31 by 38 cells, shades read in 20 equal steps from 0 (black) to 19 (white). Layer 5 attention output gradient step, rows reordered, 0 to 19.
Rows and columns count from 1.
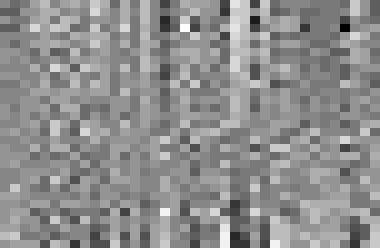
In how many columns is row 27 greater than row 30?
17
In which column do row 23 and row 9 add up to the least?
8
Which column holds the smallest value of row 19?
35
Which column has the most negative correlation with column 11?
12
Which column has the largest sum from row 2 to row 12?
24
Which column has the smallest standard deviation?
3
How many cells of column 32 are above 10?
14
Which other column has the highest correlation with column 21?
37
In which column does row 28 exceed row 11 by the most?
28
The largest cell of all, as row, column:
4, 19
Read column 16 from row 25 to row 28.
11 9 10 11
